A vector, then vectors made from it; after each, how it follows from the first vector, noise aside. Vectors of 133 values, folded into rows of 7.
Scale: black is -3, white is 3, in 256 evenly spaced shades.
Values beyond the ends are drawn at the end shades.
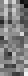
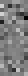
wrapped around, partly zeroed.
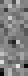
wrapped around, partly zeroed.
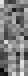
reversed.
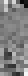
partly zeroed.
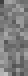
reversed, negated, shrunk.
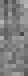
negated, shrunk.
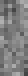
negated, shrunk.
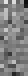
partly zeroed.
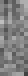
negated, shrunk.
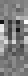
wrapped around, negated, partly zeroed.
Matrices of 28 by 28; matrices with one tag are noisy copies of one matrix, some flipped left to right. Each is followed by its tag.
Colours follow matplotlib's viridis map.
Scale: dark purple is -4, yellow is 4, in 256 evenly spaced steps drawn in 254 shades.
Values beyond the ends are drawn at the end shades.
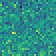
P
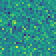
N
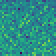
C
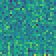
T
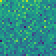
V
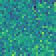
P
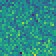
C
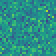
N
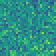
P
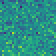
P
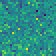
P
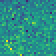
C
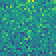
V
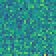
T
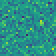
N
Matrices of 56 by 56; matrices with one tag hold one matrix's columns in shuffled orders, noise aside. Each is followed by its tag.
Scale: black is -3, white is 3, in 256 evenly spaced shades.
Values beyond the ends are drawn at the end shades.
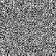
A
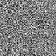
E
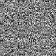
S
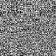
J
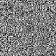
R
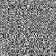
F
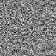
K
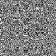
K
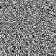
F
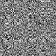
S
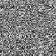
F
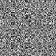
S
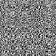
F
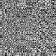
A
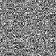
S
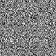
S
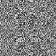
S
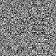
K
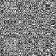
E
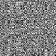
E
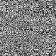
J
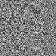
K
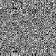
A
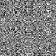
J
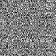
S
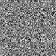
S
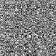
F
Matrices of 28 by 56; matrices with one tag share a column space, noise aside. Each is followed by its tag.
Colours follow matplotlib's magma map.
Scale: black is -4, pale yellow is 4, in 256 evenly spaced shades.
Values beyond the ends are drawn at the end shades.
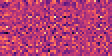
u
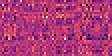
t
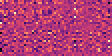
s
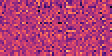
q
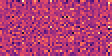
u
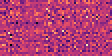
s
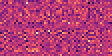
s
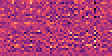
s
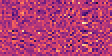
s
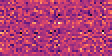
s
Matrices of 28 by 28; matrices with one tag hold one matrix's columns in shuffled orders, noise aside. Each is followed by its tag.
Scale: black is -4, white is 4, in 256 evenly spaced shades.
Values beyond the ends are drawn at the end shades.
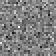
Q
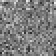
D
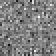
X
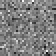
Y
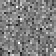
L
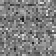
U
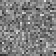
Y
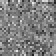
D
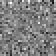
D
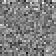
D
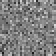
D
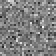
Q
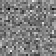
Y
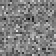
U
